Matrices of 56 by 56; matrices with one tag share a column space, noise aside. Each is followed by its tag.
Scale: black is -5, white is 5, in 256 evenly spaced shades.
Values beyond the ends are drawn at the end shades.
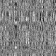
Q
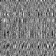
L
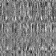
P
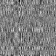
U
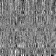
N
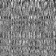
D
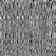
D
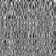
D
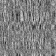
Q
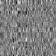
U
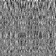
D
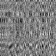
L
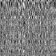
D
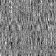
Q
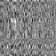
L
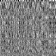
D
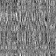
Q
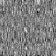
U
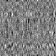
L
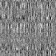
P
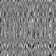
L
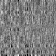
N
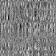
P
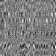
L
